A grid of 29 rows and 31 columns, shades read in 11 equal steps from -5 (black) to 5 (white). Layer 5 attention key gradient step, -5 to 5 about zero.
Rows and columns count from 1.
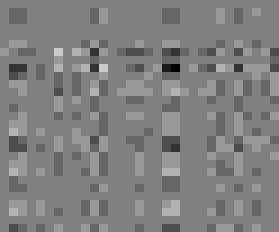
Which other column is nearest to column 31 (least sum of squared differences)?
15
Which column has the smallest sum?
20
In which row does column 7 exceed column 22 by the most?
7
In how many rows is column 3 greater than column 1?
11
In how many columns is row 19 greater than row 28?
6
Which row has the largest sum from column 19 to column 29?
12
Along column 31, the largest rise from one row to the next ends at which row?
10
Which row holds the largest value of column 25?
9
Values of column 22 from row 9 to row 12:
1 0 0 0
